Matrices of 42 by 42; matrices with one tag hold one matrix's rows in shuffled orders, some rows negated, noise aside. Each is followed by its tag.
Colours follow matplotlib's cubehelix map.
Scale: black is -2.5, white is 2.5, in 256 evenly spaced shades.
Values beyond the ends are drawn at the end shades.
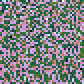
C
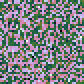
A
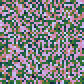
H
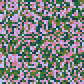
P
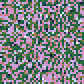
H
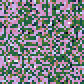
P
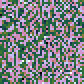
H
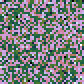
A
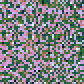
H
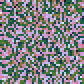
H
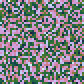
P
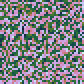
P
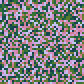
A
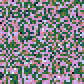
P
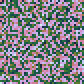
P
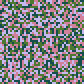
A
